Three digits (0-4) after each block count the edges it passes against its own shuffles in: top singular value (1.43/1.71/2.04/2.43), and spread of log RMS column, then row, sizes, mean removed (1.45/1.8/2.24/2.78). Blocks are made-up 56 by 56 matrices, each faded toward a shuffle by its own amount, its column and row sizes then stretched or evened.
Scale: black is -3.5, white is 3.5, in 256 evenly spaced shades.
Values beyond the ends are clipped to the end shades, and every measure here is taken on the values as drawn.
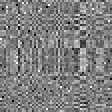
4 2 0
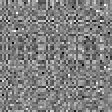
4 1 2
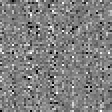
1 3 2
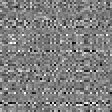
4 0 4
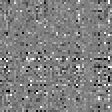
2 3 3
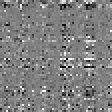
3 4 4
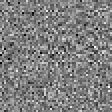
3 0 1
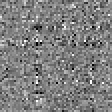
1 2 2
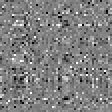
3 1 2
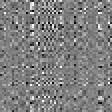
4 4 3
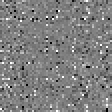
0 3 2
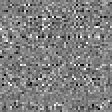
3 0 3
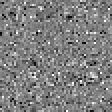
2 0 2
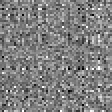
3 2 3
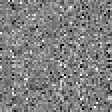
2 2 0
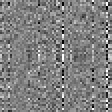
4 4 0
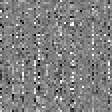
3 4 1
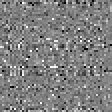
3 0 3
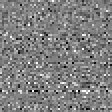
2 0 3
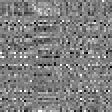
4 1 4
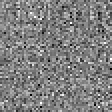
2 1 1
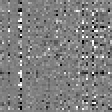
3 4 3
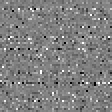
0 0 3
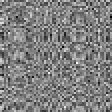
4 3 0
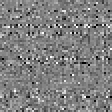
1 1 4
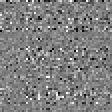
2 1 4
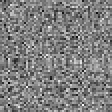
3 1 0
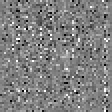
0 3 2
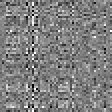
4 4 2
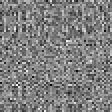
3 0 2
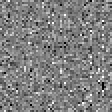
1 3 0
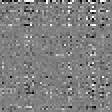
3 3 4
